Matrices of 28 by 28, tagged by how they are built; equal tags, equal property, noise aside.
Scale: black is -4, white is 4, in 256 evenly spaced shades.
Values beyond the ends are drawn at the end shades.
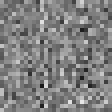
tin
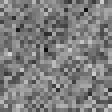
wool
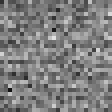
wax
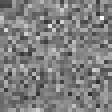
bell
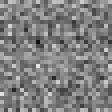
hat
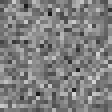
bell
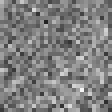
wool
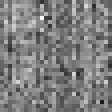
wax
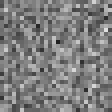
wax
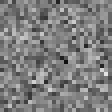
bell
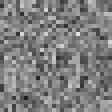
wax
